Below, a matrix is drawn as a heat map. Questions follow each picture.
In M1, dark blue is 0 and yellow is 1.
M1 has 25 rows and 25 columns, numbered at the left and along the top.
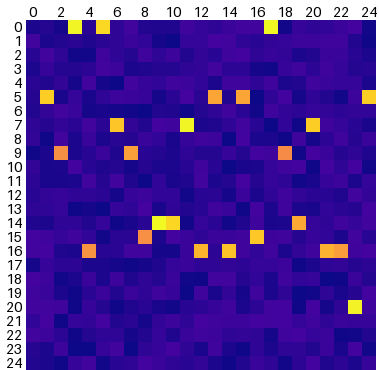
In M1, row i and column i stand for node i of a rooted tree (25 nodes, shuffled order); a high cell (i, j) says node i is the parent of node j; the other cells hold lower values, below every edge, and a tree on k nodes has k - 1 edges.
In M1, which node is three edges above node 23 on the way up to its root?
9
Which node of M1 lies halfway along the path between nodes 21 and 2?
14
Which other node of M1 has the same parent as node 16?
8
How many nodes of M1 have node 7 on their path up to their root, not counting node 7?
4
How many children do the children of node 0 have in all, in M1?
4
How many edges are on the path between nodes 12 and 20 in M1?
5
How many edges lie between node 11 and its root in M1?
7
